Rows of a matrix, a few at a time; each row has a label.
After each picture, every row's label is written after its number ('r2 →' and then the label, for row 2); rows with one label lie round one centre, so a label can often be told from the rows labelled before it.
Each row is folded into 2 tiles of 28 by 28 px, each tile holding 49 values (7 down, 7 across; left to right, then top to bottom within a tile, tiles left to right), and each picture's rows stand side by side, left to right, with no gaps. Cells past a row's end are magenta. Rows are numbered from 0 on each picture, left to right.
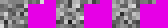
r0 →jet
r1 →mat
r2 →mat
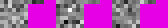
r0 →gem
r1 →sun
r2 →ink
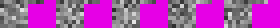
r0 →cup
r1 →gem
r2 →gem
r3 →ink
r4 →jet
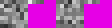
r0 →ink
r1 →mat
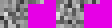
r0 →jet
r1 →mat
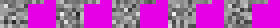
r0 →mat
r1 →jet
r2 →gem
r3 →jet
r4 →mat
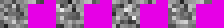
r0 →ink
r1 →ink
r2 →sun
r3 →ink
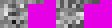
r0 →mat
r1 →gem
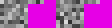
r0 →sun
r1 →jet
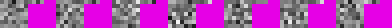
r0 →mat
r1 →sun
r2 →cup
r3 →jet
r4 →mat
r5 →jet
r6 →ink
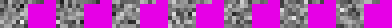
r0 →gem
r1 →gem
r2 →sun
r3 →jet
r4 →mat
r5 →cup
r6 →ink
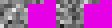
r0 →sun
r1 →ink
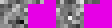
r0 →sun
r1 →cup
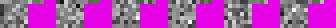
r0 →sun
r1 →gem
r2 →mat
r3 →gem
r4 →jet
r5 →sun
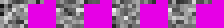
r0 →sun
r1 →cup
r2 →cup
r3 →cup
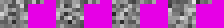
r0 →mat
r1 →mat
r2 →sun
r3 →cup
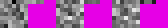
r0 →ink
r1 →cup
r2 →cup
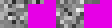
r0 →mat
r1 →cup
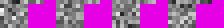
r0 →cup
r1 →mat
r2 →jet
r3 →gem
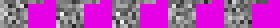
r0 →mat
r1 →jet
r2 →jet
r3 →mat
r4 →gem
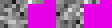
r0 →ink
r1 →sun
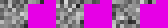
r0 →gem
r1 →gem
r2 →sun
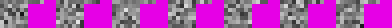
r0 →jet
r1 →gem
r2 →sun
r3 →mat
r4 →ink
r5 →mat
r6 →sun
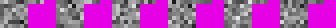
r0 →sun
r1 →ink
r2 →mat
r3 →gem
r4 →cup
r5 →gem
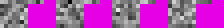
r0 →sun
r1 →ink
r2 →ink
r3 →cup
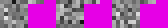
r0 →ink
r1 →mat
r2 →jet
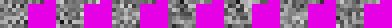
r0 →gem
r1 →jet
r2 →gem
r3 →ink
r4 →ink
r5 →gem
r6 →jet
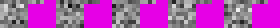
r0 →mat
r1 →gem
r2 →sun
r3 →mat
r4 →sun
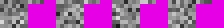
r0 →gem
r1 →sun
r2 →ink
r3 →gem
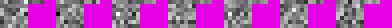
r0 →cup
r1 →sun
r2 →jet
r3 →mat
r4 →jet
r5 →sun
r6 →mat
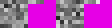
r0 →ink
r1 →jet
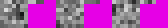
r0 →ink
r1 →cup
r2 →sun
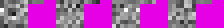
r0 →cup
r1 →gem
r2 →sun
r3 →mat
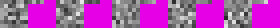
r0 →mat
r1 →cup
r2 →jet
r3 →gem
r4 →jet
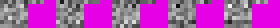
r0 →mat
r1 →gem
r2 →gem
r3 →mat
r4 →mat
